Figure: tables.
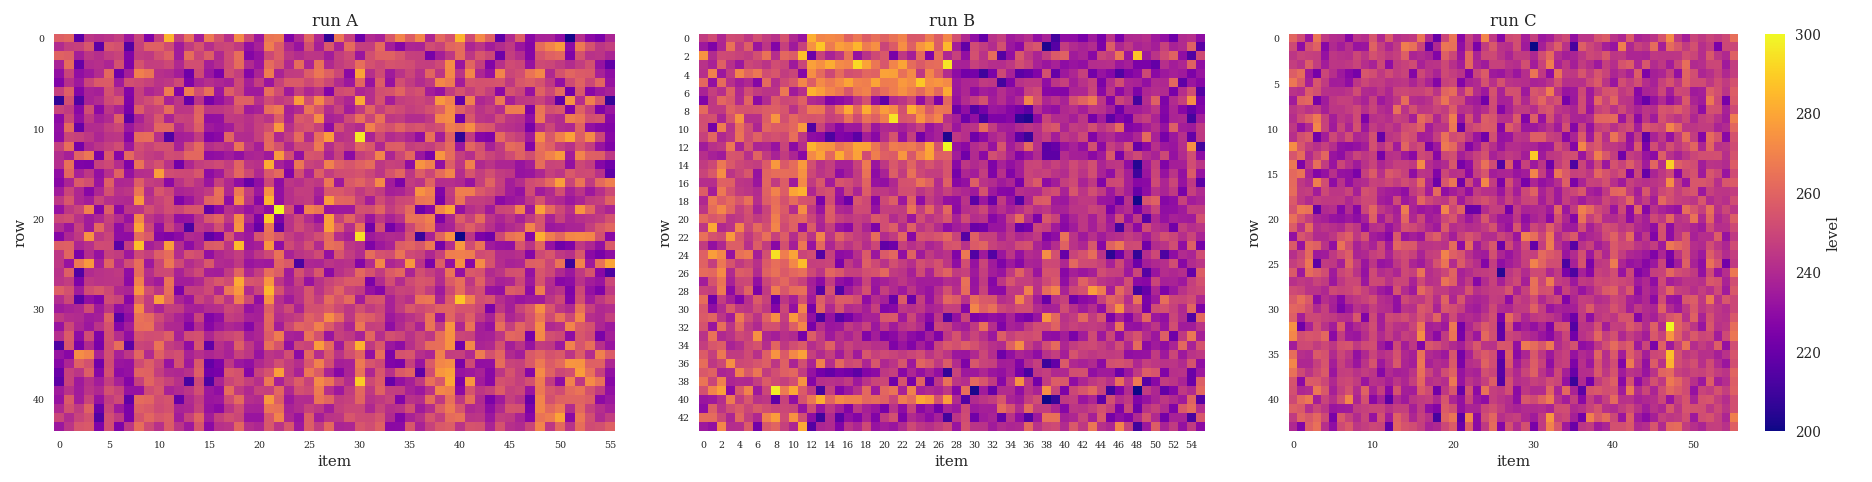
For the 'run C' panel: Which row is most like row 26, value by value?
38
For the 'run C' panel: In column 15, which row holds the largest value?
1
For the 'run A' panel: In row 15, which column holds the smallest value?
55
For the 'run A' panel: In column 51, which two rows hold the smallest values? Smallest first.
0, 25
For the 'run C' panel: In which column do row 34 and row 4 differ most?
32
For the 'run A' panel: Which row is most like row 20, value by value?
18
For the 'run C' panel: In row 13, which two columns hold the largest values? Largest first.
30, 38
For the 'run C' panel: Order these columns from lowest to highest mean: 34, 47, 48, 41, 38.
34, 41, 48, 38, 47
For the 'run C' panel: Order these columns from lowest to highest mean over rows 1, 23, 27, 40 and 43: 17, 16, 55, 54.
17, 54, 16, 55
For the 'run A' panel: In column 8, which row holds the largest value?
23
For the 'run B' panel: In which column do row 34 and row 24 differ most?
48
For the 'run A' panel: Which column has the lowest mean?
7
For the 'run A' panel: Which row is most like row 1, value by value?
42
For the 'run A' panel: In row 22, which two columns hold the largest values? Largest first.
30, 48
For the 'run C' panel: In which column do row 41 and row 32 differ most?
47
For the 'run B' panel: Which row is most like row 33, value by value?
41
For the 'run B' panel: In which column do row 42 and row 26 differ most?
27
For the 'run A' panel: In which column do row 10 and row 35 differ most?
2
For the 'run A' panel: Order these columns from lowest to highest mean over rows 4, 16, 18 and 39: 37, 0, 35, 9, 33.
0, 33, 35, 9, 37
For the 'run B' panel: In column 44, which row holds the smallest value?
40
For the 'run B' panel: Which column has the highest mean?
11
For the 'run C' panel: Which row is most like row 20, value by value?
12
